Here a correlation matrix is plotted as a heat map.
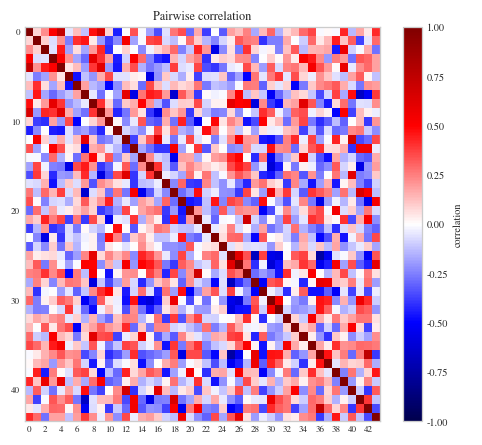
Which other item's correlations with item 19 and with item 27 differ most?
21
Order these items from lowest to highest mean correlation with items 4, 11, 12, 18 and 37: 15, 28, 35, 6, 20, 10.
10, 15, 20, 6, 28, 35
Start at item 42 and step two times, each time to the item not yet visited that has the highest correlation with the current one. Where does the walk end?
28
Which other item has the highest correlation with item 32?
35
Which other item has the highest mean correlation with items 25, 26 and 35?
8
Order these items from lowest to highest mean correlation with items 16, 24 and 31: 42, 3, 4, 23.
4, 3, 23, 42
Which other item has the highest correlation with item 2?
39
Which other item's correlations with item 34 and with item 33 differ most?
40
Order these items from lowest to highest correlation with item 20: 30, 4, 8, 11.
30, 11, 4, 8
